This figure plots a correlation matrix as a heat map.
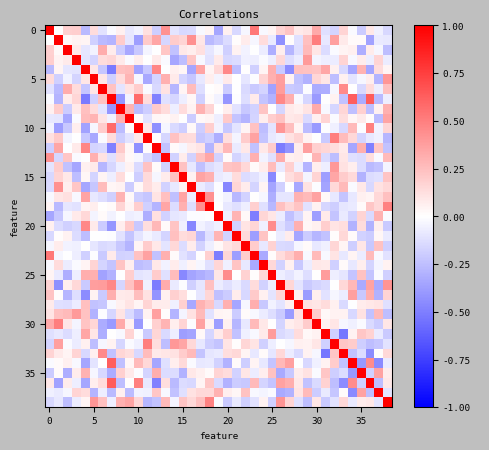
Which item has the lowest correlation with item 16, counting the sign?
20
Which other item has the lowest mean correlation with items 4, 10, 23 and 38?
21
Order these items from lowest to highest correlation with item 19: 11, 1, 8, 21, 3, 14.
11, 1, 14, 8, 3, 21
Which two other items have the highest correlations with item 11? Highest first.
32, 23
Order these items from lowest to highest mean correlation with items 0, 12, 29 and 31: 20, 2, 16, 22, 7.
7, 16, 22, 2, 20
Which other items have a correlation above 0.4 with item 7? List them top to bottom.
10, 26, 34, 36
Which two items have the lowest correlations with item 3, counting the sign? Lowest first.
14, 15
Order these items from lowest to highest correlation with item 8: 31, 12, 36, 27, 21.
36, 21, 31, 27, 12
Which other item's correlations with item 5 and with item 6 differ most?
25
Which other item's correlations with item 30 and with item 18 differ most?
1
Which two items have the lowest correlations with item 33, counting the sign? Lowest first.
31, 36
